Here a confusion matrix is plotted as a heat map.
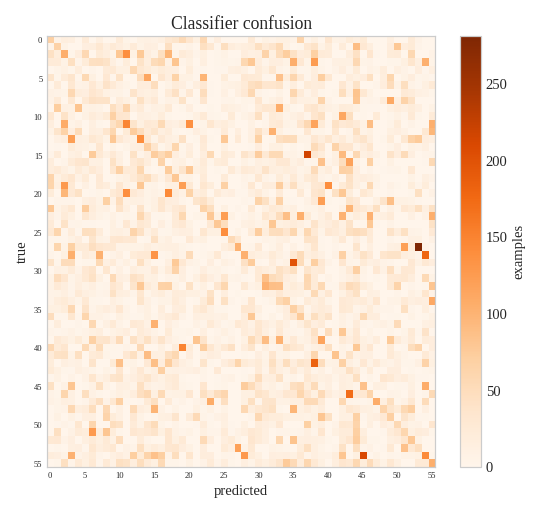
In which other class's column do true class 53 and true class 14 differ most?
27
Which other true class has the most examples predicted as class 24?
46
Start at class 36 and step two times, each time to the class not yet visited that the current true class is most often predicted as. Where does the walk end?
35
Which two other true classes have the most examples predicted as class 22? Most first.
5, 40
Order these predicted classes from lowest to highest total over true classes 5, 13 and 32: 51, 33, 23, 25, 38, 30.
23, 51, 38, 30, 25, 33
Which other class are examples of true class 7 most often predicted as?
44
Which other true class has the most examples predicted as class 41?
14
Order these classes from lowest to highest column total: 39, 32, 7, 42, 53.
53, 7, 32, 39, 42
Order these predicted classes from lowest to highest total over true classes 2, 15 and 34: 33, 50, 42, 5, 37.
50, 5, 42, 33, 37
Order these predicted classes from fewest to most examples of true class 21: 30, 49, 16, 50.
50, 16, 30, 49
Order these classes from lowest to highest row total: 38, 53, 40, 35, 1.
38, 35, 53, 1, 40
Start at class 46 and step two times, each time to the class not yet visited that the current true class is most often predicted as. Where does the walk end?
16
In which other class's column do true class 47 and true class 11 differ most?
20
